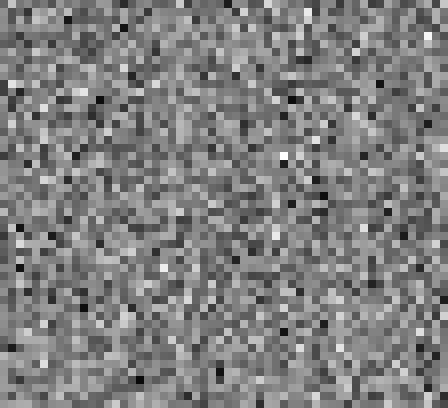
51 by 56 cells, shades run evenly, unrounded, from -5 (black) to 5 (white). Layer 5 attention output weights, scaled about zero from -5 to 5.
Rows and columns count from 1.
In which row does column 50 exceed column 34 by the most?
38
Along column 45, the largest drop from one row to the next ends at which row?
8
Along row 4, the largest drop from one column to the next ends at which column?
16
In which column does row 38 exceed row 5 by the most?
43
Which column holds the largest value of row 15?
45
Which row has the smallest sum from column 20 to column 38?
35
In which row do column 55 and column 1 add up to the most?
27
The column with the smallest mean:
53
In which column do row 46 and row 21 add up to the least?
36
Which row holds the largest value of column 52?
33
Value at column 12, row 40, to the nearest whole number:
2
